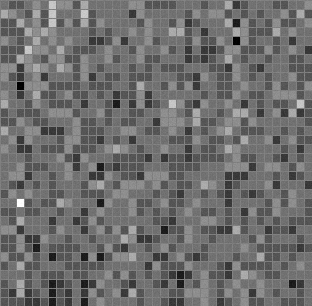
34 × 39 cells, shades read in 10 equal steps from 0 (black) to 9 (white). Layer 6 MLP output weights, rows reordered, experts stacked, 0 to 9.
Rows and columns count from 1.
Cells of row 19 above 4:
9
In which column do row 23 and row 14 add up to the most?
3
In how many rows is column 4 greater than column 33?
11
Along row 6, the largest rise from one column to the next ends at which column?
4
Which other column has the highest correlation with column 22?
23
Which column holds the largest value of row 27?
16
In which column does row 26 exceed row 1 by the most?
30
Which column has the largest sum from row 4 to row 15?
5
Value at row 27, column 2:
3
